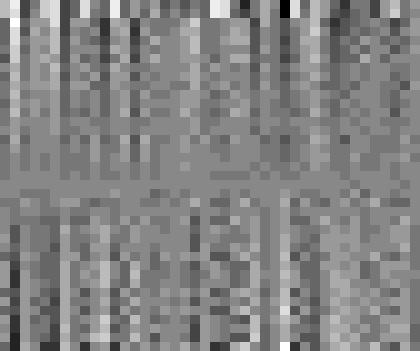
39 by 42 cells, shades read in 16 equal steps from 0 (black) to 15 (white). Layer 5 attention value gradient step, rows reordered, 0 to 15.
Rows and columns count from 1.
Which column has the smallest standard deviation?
18
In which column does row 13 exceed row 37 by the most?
2
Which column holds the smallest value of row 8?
26
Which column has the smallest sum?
14
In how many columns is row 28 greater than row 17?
18
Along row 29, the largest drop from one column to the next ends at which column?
30
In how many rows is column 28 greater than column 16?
16
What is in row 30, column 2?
4
